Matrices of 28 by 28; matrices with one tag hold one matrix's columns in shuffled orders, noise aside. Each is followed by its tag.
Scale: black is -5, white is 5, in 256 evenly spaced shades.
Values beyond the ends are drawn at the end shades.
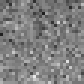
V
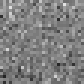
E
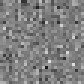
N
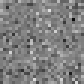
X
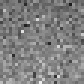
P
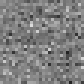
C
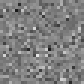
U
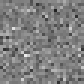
U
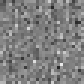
N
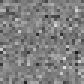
C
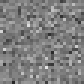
C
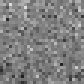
E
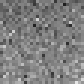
P
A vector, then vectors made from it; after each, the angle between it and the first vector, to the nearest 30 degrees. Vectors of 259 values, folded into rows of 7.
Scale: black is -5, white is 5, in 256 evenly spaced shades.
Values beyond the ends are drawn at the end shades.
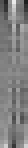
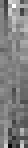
60 degrees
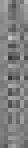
120 degrees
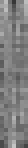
150 degrees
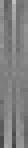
60 degrees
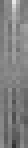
60 degrees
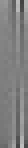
120 degrees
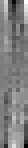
150 degrees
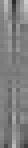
150 degrees
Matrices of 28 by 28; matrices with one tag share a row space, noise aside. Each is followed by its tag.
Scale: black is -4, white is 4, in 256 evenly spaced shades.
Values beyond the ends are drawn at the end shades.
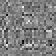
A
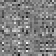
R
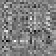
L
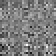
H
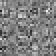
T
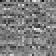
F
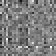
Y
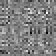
H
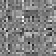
A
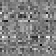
T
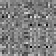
H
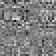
R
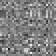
H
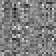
R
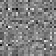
Y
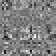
L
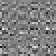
T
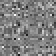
R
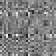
Y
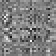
L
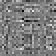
A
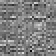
F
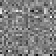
Y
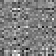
R
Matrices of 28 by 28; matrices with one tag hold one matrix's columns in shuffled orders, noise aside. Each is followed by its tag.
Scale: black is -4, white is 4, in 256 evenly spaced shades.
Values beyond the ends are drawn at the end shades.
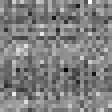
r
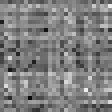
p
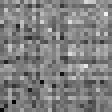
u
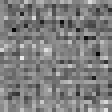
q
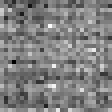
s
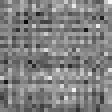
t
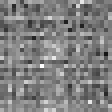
q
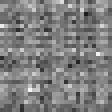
t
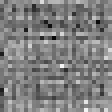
q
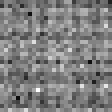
s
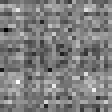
p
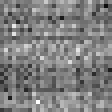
r
